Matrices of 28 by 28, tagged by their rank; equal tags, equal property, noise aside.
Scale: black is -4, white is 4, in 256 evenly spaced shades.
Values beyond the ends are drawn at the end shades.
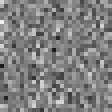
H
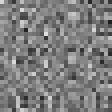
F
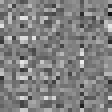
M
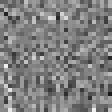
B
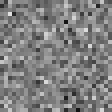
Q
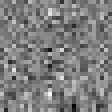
M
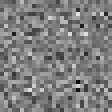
Q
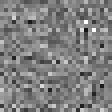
M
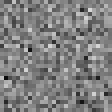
B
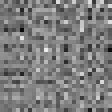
M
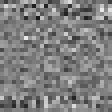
F
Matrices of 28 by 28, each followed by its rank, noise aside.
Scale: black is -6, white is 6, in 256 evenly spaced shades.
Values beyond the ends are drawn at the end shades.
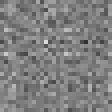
four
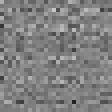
three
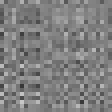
two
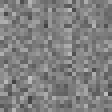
five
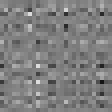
two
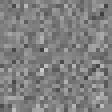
five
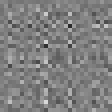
three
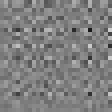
two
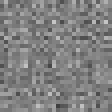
four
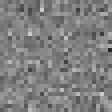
five
